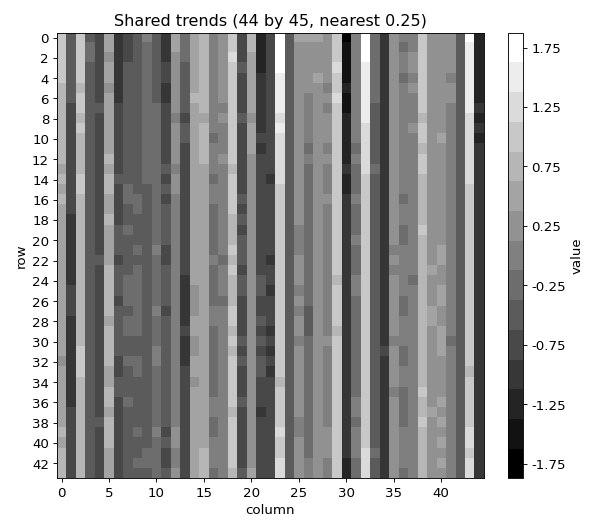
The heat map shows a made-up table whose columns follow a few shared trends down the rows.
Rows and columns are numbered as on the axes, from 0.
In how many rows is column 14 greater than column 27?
36
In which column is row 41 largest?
32
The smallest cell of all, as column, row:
30, 0
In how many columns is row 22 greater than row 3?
7
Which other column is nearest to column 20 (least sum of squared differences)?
27
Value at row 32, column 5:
0.75
